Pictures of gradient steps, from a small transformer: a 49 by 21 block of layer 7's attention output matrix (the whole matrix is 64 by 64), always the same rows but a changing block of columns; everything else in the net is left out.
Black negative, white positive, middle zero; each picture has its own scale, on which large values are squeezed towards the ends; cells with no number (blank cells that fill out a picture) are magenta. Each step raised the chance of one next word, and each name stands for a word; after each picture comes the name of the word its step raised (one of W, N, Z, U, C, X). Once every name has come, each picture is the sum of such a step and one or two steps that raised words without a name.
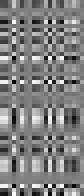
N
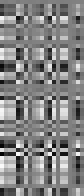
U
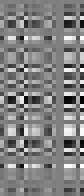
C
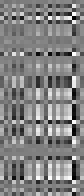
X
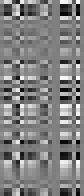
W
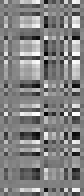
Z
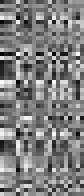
Z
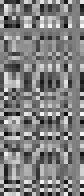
Z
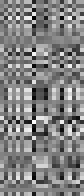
X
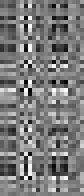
C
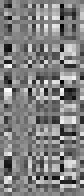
W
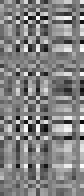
X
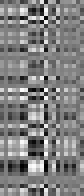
W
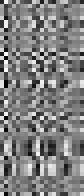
Z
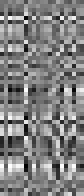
X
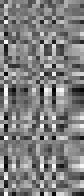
N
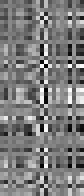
C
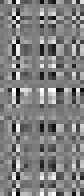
W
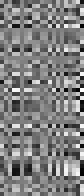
W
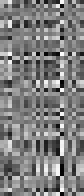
Z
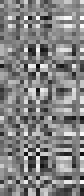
U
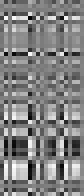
X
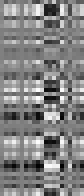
W
